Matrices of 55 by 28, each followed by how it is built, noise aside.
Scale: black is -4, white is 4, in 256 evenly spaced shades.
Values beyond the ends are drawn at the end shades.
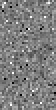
sparse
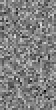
noise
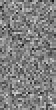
noise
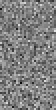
noise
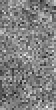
smooth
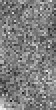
smooth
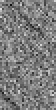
Toeplitz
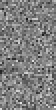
noise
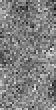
smooth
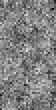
smooth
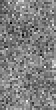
smooth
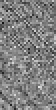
Toeplitz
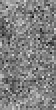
smooth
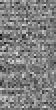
blocks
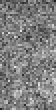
smooth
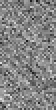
Toeplitz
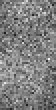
smooth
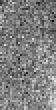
smooth
